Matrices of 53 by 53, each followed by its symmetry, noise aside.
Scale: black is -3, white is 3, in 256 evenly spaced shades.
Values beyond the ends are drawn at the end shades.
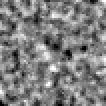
antisymmetric.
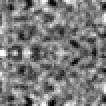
mirrored top to bottom.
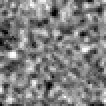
antisymmetric.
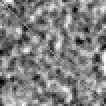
no symmetry.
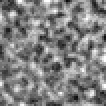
symmetric across the other diagonal.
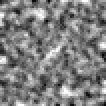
same after a half turn.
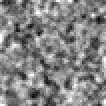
no symmetry.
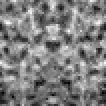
mirrored left to right.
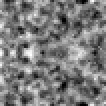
mirrored top to bottom.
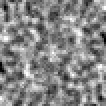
same after a half turn.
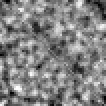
symmetric across the other diagonal.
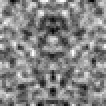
mirrored left to right.
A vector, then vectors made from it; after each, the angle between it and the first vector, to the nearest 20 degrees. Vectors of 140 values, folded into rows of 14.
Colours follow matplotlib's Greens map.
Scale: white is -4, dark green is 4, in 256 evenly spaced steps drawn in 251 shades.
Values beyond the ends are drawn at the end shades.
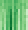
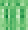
60 degrees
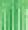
20 degrees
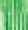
80 degrees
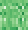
80 degrees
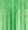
20 degrees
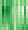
80 degrees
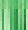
60 degrees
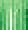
160 degrees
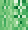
100 degrees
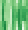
120 degrees
